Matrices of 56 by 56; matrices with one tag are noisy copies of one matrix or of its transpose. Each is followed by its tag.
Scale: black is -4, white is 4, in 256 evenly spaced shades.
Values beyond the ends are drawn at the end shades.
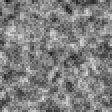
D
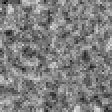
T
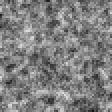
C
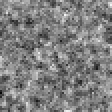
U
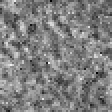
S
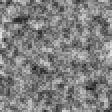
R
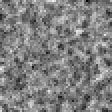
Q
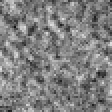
S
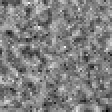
T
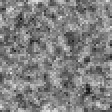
R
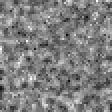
Q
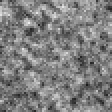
S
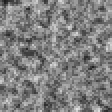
T
